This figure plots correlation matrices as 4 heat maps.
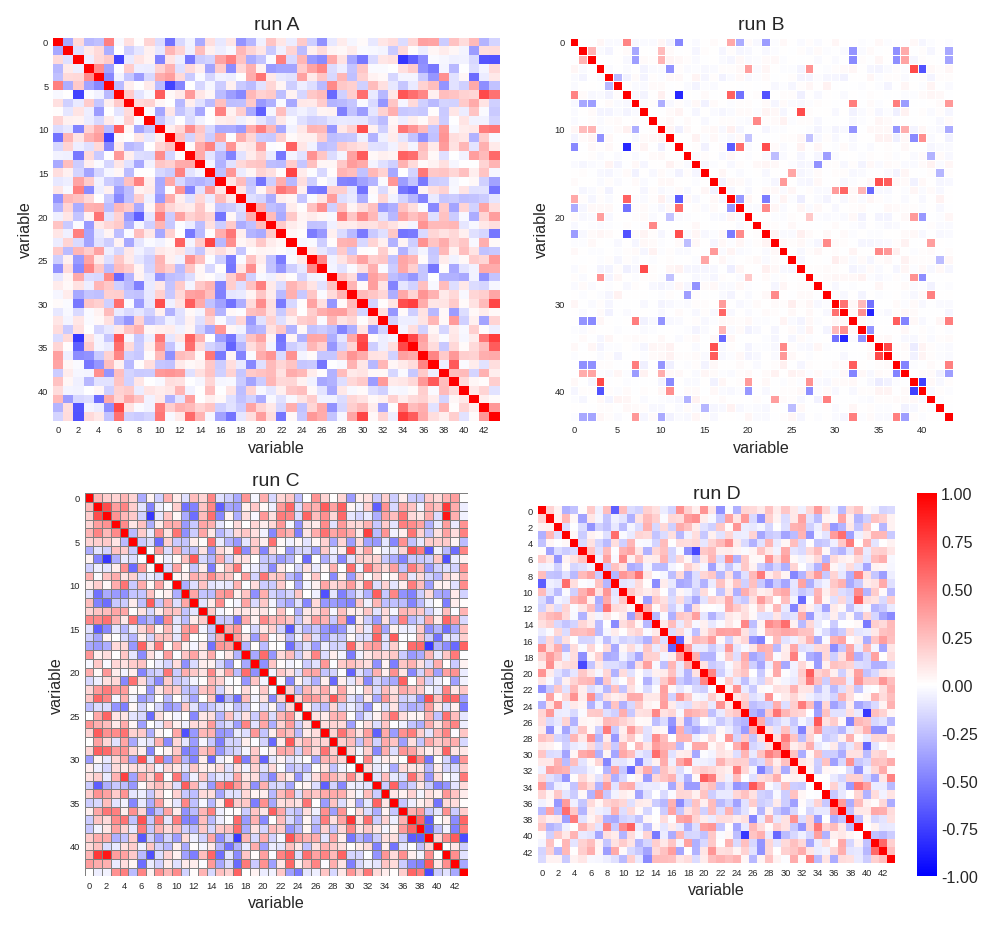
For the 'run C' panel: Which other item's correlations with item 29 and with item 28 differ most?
36
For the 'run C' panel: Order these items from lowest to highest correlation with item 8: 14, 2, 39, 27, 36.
14, 39, 36, 2, 27
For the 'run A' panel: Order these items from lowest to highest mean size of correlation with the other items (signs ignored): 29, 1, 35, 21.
1, 21, 29, 35
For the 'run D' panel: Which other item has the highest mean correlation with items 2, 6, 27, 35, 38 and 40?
17
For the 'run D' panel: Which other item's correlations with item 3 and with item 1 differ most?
9
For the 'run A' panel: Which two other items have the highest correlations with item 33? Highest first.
16, 8
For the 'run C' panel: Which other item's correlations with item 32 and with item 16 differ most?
4
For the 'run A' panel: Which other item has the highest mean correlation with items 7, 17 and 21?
22
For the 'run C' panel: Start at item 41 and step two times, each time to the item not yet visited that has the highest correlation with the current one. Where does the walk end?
1
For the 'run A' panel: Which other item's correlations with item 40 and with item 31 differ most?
27
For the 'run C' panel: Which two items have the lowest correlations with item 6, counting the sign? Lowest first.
39, 42
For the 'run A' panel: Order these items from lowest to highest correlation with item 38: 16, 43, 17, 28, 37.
16, 37, 43, 17, 28
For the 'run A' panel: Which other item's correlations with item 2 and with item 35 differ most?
34
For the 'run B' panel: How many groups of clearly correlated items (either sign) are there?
11
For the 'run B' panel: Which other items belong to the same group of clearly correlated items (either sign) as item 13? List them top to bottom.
23, 29, 41
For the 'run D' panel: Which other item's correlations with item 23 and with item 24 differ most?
6
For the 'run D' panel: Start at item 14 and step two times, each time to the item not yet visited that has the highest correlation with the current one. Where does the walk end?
28
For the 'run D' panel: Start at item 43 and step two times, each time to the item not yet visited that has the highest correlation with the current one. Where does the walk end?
20
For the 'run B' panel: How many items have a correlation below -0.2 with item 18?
3
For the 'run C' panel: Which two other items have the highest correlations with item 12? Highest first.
7, 15
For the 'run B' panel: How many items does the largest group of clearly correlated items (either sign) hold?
8
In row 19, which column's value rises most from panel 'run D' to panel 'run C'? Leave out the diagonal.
5
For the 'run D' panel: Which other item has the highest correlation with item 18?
31
